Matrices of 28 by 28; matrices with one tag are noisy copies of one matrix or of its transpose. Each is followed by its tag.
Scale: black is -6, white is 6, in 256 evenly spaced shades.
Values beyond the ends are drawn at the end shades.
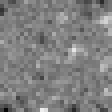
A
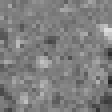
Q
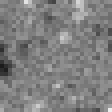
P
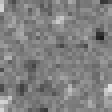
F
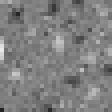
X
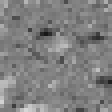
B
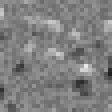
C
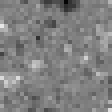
P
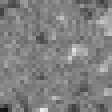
A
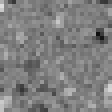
F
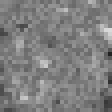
Q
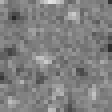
X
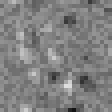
C
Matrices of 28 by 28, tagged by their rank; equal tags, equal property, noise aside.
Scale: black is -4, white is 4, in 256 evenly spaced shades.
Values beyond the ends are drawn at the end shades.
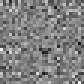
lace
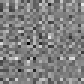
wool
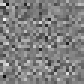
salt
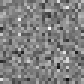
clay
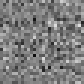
clay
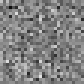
clay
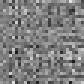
salt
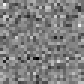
salt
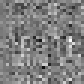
wool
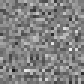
clay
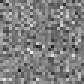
salt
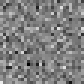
lace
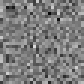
salt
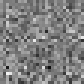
lace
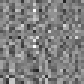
wool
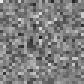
clay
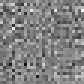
wool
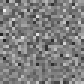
clay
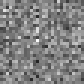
lace
